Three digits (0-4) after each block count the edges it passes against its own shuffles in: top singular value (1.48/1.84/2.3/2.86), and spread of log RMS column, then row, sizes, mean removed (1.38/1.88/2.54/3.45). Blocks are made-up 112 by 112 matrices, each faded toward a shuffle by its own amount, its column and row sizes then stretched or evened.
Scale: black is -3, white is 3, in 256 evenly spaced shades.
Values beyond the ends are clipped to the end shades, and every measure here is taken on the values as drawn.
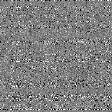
2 2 4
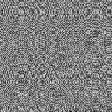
4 1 2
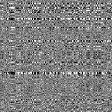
4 2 4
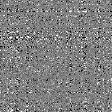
2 3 4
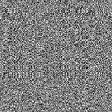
3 2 1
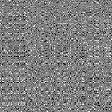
4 2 3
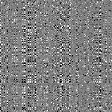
4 4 2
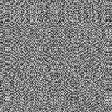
4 0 2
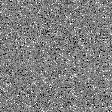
1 0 1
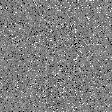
0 1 2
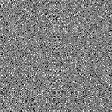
3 1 1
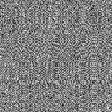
4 0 0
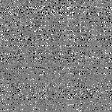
1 2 4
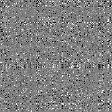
3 3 3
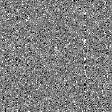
2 3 1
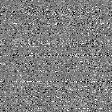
1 2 4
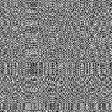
4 1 0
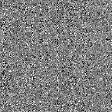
1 3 2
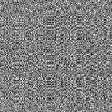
4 0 3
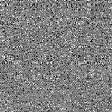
3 0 2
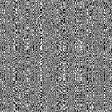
4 4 0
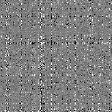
3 4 3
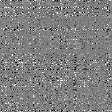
1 3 4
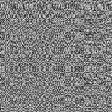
4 0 1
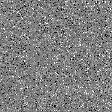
1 1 0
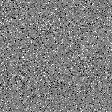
2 0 0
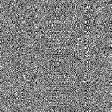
3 2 1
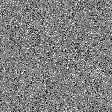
1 0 0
